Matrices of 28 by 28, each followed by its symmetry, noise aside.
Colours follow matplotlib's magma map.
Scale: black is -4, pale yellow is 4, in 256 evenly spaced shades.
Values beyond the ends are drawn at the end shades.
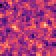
no symmetry.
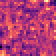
antisymmetric.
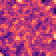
symmetric across the other diagonal.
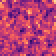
no symmetry.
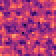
same after a half turn.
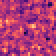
antisymmetric.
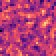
no symmetry.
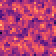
same after a half turn.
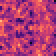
mirrored top to bottom.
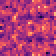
mirrored top to bottom.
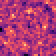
symmetric across the other diagonal.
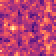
mirrored top to bottom.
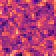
same after a half turn.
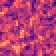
no symmetry.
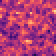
no symmetry.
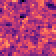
no symmetry.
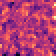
antisymmetric.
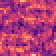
same after a half turn.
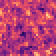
no symmetry.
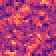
same after a half turn.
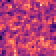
no symmetry.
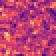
no symmetry.
